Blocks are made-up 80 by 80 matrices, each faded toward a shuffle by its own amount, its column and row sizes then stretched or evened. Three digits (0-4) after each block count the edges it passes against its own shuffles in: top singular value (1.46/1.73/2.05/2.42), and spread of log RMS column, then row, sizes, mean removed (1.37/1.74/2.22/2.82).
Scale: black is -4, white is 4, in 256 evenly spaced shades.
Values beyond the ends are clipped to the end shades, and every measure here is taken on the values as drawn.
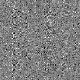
2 3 1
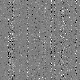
1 4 0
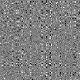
4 3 3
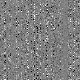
1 4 0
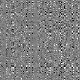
4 4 2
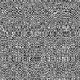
4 2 3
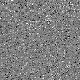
2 0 0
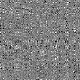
3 3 2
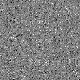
2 0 0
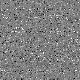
1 0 2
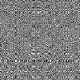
4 2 3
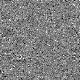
2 1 0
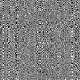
4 3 2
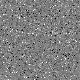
0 0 1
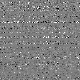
1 1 4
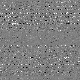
0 0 4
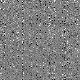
0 4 1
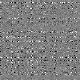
2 3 4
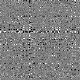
3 2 4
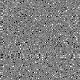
3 0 2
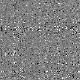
1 3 3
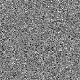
1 2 0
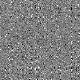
2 3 1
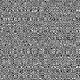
4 0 3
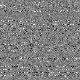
1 0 4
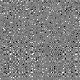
4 1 2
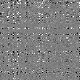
3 3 4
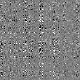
0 4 3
